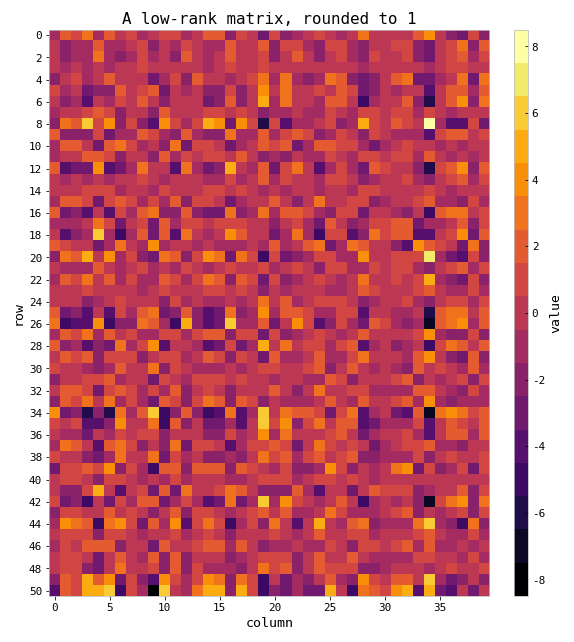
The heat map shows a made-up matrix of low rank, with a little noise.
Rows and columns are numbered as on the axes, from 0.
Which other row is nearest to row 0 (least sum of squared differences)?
27
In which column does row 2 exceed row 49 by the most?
19
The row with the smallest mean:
26
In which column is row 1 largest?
37
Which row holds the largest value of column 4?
18
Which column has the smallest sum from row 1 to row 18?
34
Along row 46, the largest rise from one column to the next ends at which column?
10
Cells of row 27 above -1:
26
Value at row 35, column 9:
3
